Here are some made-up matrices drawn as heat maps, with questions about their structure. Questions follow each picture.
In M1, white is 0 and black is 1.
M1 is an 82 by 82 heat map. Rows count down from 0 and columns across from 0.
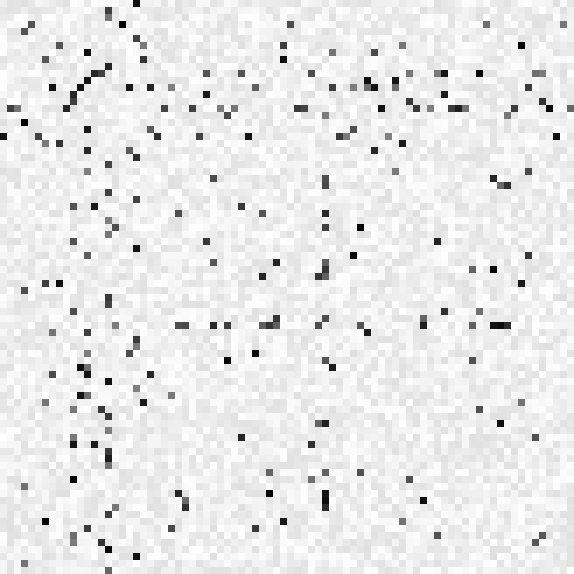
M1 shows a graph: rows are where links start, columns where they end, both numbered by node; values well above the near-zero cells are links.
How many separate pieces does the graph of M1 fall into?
7
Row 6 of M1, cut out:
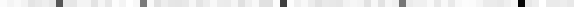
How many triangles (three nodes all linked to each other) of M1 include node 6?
5
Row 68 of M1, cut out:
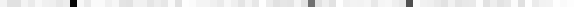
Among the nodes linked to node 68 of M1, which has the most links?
node 10
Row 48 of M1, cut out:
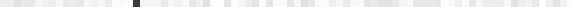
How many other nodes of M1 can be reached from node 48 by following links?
9
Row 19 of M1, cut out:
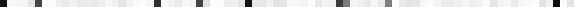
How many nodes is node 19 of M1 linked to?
9
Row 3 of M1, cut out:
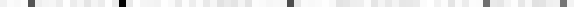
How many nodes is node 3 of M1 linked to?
5
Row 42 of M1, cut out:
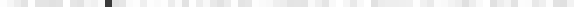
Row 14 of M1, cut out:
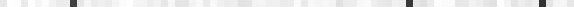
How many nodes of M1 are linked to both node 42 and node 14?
0
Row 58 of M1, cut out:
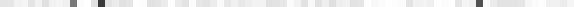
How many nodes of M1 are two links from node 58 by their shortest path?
8
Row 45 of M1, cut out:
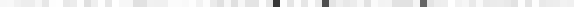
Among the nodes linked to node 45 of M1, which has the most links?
node 46
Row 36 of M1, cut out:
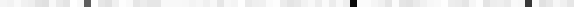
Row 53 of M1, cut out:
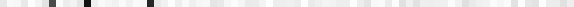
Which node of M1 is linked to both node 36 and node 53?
node 12
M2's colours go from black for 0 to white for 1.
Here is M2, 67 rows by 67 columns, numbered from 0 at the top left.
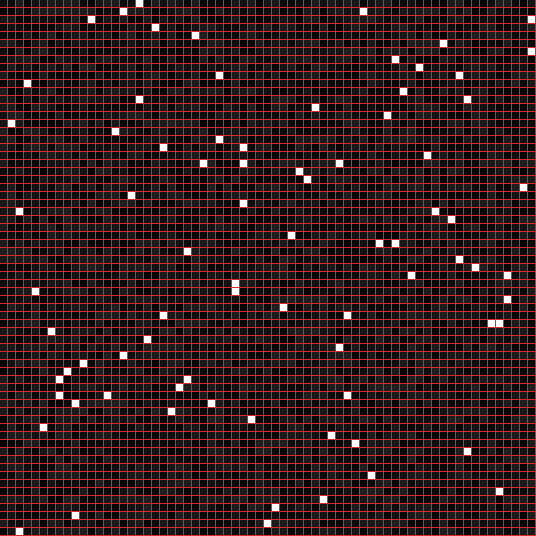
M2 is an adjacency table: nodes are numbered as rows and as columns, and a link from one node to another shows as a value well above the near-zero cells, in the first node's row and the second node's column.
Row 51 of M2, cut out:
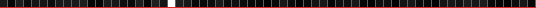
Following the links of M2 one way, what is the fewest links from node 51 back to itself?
5
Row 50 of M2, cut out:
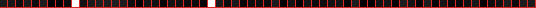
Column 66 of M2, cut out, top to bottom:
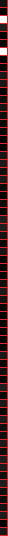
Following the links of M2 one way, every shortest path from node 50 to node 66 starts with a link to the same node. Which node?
node 26
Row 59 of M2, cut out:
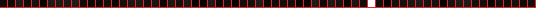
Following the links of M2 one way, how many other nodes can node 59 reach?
7
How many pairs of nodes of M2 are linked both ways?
6
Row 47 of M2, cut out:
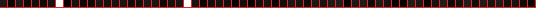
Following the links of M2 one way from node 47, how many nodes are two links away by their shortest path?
2
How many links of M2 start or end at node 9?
4
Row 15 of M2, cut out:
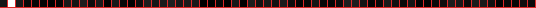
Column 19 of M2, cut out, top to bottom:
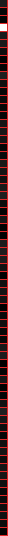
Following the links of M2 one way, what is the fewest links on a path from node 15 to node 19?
5
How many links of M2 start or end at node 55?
2
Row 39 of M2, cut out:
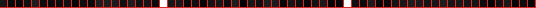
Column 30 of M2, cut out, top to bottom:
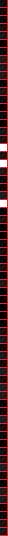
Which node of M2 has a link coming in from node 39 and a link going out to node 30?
node 20
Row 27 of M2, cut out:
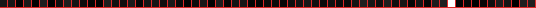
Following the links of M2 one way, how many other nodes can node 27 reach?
2
